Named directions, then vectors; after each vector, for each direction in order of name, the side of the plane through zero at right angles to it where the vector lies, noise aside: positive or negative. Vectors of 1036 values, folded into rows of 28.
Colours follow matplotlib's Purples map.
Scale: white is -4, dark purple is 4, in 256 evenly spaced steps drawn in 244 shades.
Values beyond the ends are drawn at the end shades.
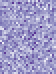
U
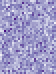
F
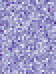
negative, positive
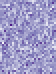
positive, positive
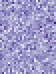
negative, positive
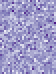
negative, positive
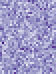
negative, negative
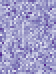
negative, negative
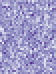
positive, positive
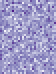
negative, positive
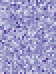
positive, negative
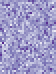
negative, negative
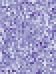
positive, positive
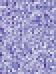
negative, negative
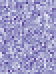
positive, positive
